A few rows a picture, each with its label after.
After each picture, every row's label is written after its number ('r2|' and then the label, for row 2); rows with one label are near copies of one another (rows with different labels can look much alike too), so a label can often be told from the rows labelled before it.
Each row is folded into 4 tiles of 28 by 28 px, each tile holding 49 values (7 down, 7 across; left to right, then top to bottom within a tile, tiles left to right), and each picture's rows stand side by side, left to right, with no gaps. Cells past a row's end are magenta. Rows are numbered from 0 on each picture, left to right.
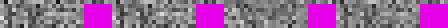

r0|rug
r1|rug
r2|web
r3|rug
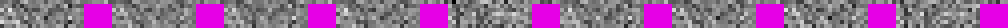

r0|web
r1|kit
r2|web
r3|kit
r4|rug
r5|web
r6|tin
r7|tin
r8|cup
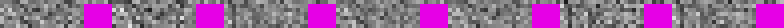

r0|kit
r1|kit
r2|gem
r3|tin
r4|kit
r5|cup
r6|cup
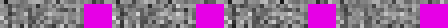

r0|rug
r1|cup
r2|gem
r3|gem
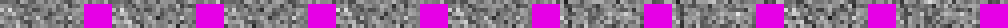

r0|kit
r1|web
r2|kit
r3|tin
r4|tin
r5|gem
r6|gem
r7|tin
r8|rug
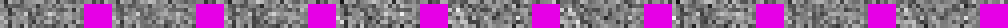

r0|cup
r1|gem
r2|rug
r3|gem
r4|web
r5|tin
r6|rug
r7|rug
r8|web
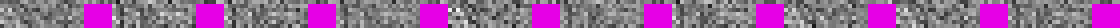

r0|kit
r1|gem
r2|cup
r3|gem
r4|tin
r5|rug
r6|rug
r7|web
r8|kit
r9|cup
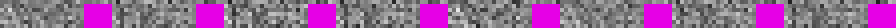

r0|web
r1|rug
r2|cup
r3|gem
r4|kit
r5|web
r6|rug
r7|gem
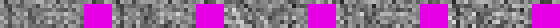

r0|gem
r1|gem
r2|web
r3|rug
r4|cup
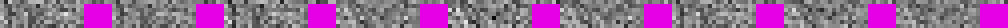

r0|rug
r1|rug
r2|gem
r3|web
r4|tin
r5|web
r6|rug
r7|kit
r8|web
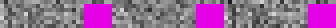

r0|cup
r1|kit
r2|rug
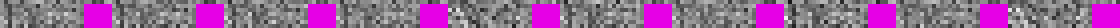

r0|gem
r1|cup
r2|cup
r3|gem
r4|tin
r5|rug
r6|cup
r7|gem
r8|cup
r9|tin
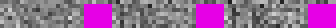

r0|kit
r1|rug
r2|rug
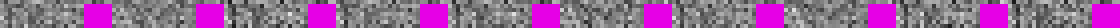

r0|cup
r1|web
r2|gem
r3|cup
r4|gem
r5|web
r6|cup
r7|web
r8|gem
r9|gem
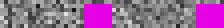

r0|cup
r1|tin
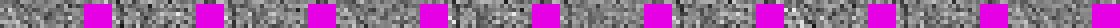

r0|web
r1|gem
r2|cup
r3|kit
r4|gem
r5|gem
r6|gem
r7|tin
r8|gem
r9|web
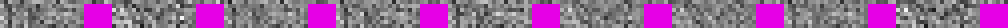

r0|gem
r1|web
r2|gem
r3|cup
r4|rug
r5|web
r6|web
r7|gem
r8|kit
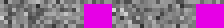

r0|rug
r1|tin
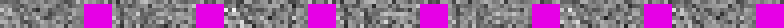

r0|kit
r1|cup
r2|tin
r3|cup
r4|gem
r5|tin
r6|tin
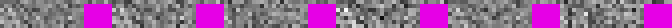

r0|web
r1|web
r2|rug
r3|tin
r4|kit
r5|cup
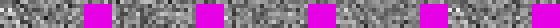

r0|tin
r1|rug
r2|cup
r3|web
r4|tin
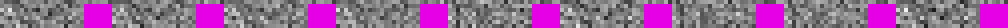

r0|kit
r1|kit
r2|kit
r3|tin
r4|cup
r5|kit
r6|gem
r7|cup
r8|kit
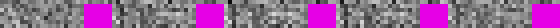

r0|tin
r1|rug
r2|gem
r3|gem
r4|rug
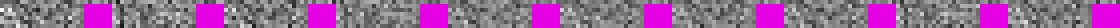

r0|kit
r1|gem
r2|kit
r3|rug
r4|tin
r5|kit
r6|kit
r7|kit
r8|cup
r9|web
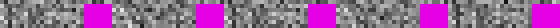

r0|cup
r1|kit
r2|cup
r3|kit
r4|gem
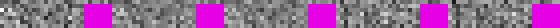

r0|tin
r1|kit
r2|kit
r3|cup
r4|gem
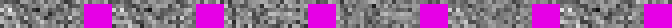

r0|kit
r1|kit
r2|cup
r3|rug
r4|tin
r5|kit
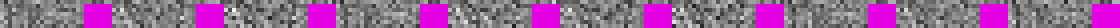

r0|rug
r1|web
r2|tin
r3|gem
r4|web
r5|kit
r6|tin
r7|gem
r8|tin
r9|gem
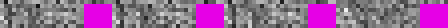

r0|rug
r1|gem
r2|gem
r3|web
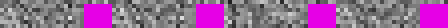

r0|web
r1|web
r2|gem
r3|kit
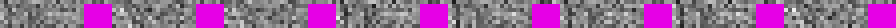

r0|rug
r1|kit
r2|tin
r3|rug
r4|gem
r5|cup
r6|gem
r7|tin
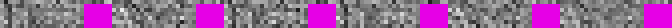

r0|gem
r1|web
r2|cup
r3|gem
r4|tin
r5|web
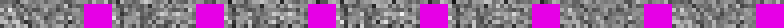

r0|web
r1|rug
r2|gem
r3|gem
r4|gem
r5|web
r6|web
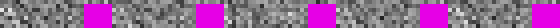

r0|tin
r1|kit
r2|gem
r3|tin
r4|tin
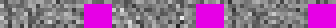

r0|cup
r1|web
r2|cup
